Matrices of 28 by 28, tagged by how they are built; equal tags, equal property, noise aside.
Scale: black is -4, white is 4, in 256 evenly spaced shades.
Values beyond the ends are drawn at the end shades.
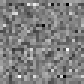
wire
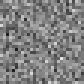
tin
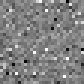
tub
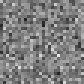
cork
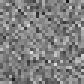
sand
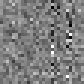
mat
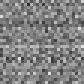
cork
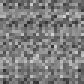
cork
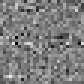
wire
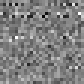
wire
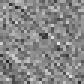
sand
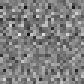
cork
